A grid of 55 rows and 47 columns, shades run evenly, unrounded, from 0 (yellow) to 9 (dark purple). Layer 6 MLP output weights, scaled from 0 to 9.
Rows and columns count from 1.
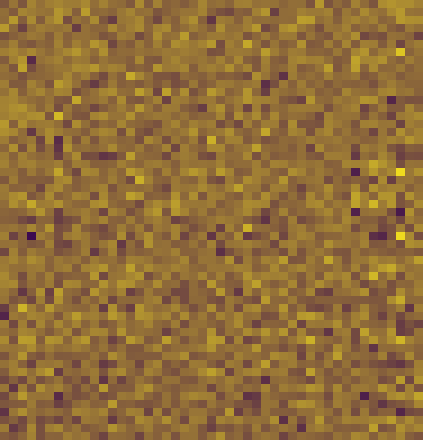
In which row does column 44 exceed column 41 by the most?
13
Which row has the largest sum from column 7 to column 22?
48
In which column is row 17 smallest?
30
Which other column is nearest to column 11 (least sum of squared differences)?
23
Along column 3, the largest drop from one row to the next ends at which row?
39
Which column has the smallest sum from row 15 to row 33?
37
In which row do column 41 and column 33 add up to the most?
50
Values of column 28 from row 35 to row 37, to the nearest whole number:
3 4 4
